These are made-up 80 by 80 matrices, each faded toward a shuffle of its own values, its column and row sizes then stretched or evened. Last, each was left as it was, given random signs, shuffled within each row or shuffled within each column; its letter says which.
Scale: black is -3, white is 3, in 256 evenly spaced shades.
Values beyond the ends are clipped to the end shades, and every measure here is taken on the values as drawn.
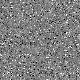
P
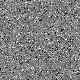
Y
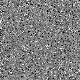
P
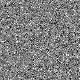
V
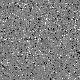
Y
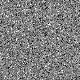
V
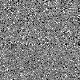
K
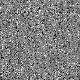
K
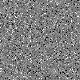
K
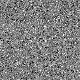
Y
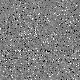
Y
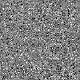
K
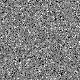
V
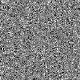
K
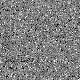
Y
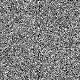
V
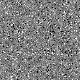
P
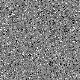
P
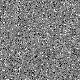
V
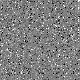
K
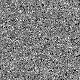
Y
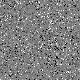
P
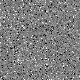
P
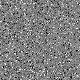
Y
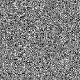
K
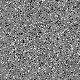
V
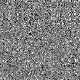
K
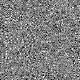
K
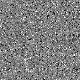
K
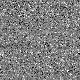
Y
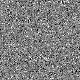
Y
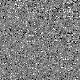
K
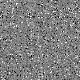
K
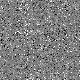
P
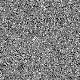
Y
